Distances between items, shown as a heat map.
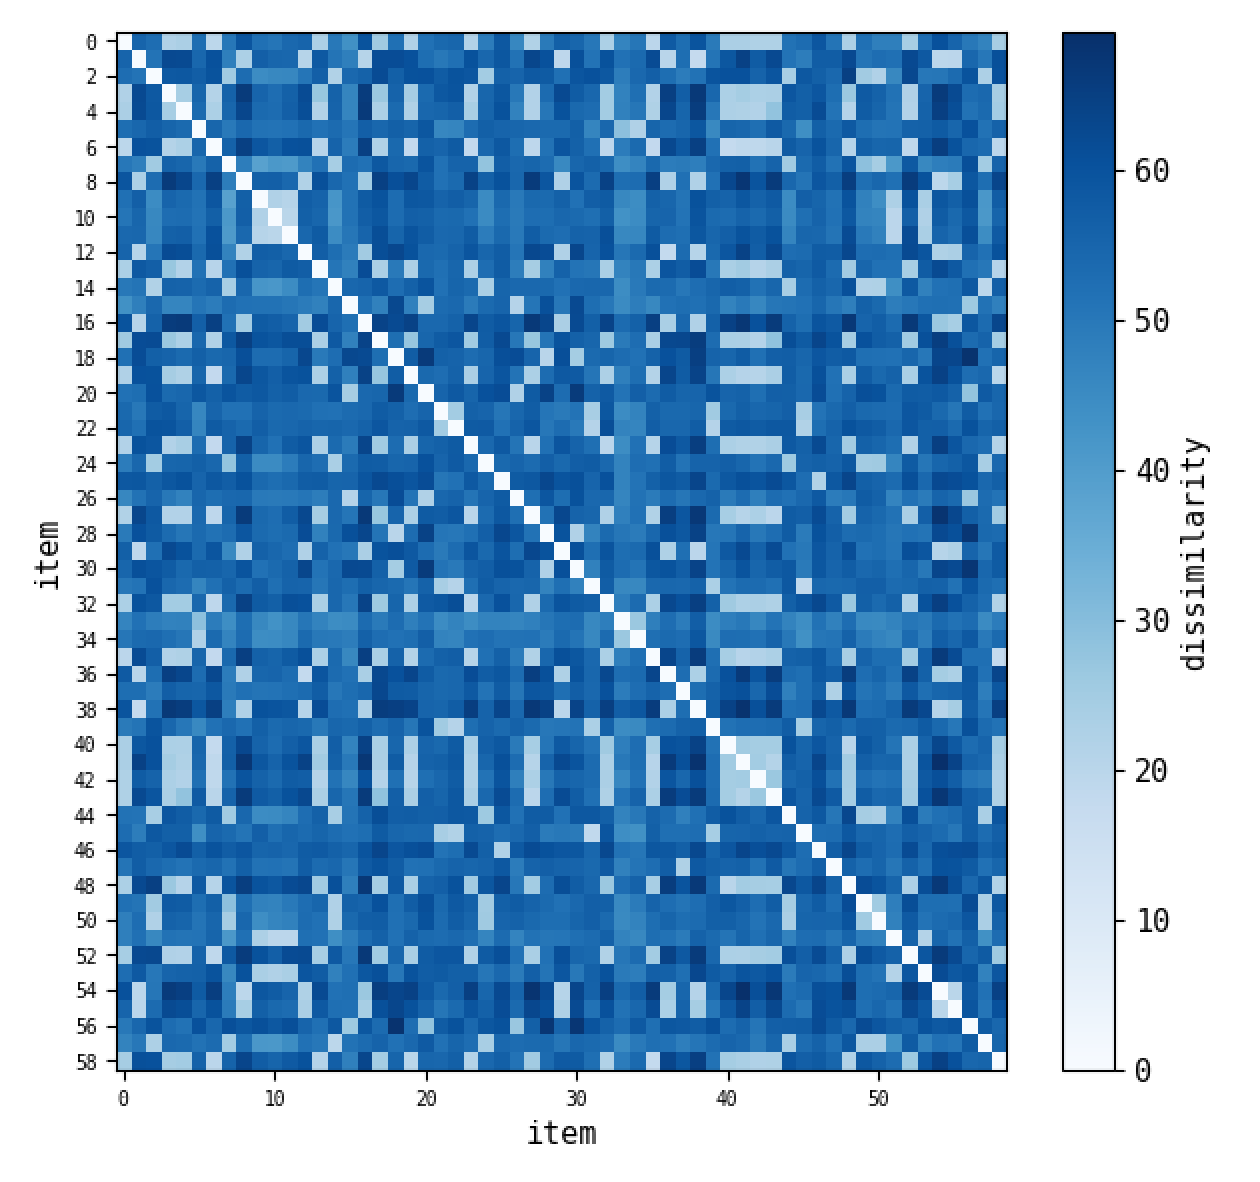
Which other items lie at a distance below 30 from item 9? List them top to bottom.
10, 11, 51, 53
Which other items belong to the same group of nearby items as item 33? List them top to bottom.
5, 34
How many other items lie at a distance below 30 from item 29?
8
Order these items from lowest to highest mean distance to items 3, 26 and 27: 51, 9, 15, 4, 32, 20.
4, 32, 15, 20, 51, 9
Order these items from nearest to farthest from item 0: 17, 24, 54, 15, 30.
17, 15, 24, 30, 54
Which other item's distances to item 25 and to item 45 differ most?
31
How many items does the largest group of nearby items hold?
18
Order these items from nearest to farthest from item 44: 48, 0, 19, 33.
33, 0, 19, 48
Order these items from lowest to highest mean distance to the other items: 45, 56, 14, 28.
14, 45, 28, 56
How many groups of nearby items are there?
10
